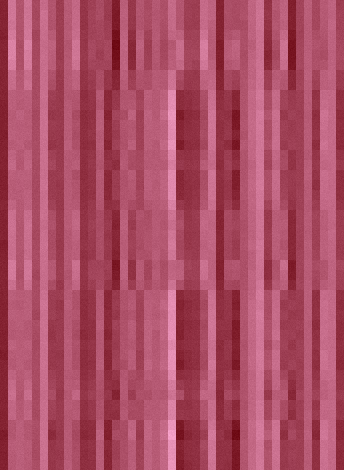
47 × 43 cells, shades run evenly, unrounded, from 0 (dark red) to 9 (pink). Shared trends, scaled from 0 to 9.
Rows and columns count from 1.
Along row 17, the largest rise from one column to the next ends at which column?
2
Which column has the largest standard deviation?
23
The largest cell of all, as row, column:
44, 22
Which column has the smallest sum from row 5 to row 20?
1
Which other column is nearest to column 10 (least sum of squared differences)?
26
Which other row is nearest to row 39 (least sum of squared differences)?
17
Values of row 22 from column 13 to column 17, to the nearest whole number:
4 3 2 5 3
